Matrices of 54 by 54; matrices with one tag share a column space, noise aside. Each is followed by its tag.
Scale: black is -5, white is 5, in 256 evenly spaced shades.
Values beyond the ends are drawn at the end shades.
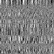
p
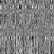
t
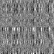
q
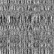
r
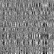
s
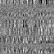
p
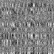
s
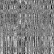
t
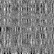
q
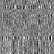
t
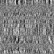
p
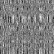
r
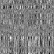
t
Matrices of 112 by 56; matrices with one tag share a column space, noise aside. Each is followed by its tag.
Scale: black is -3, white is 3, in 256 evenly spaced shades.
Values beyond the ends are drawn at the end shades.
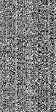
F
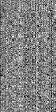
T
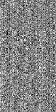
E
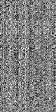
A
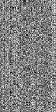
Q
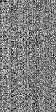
E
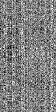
A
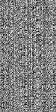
Q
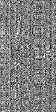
A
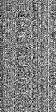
T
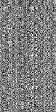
Q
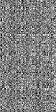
Q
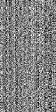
Q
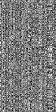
E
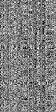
A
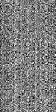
F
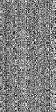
E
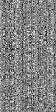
E
